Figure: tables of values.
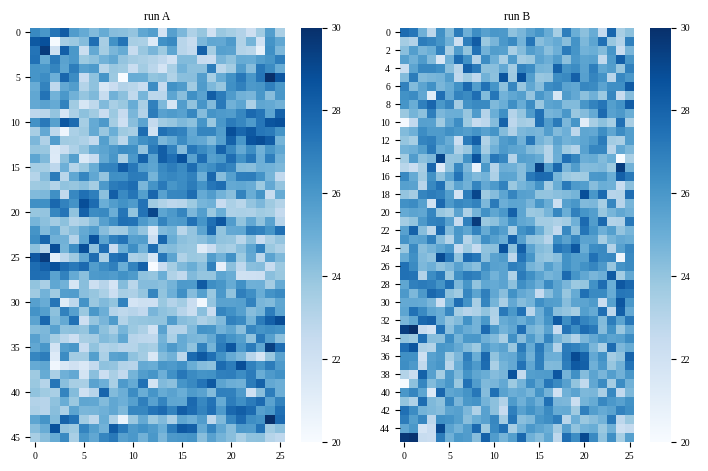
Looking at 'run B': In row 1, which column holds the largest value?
8
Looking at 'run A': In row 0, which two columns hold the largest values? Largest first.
3, 2
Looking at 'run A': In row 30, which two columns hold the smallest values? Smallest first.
17, 3
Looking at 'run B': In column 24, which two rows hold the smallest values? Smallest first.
14, 25
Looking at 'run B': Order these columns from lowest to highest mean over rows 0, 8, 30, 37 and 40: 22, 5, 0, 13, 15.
22, 5, 13, 15, 0
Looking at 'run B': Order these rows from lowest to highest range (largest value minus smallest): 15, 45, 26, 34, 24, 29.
26, 34, 29, 24, 45, 15
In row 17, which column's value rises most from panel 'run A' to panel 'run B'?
4
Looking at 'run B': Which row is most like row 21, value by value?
18
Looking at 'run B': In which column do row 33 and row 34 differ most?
1
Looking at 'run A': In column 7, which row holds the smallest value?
6
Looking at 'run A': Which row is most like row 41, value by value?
42
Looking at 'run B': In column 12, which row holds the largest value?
38
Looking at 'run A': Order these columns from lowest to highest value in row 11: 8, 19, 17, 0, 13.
0, 8, 19, 17, 13
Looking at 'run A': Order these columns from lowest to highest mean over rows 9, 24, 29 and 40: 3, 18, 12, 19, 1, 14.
1, 18, 3, 14, 19, 12
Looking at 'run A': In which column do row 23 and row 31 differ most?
9
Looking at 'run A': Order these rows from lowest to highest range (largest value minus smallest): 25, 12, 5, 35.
12, 35, 25, 5
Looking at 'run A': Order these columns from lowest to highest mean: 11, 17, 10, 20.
10, 11, 17, 20
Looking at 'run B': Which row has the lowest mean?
10
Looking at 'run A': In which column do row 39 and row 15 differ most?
2
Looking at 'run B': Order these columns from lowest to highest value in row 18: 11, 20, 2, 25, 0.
0, 11, 2, 25, 20
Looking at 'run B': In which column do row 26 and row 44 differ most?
4
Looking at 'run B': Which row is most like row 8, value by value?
29
